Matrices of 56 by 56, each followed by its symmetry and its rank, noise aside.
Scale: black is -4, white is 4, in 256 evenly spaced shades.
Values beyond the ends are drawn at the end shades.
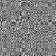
antisymmetric, rank six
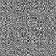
antisymmetric, rank eight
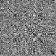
symmetric, rank six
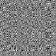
no symmetry, rank six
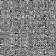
no symmetry, rank eight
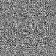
antisymmetric, rank twelve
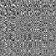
no symmetry, rank six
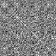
symmetric, rank six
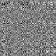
no symmetry, rank six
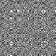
symmetric, rank six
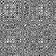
symmetric, rank six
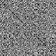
symmetric, rank eight
